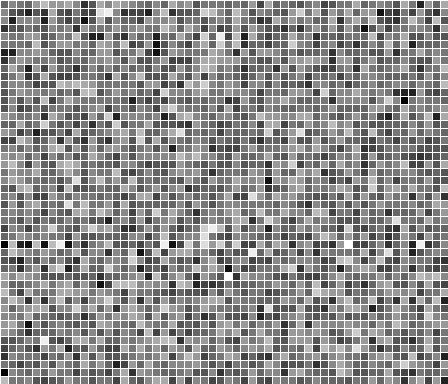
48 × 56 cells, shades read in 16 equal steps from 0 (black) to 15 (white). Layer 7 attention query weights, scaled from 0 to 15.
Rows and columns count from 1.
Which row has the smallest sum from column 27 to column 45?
40
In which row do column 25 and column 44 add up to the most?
31
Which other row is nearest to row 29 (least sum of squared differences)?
8
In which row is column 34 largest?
39
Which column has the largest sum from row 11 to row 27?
37
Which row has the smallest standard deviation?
14
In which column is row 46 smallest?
15
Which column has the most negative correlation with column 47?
6
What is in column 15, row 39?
3
